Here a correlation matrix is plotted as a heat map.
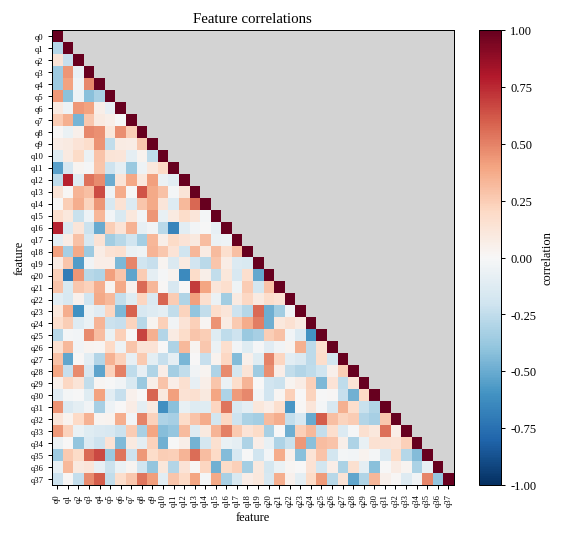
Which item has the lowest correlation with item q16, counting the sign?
q11
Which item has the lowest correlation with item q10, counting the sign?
q31
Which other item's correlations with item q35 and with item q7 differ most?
q23
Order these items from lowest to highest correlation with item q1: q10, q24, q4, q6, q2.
q2, q6, q10, q24, q4
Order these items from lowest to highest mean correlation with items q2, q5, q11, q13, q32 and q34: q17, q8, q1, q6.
q1, q17, q6, q8
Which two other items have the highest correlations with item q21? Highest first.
q13, q8
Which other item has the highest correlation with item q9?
q30
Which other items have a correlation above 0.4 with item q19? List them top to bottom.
q7, q23, q24
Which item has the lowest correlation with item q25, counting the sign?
q24
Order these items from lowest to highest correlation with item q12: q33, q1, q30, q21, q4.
q21, q30, q33, q4, q1
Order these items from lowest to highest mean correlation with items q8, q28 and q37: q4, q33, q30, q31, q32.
q33, q30, q31, q4, q32
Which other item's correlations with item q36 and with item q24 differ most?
q15
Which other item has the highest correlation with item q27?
q20
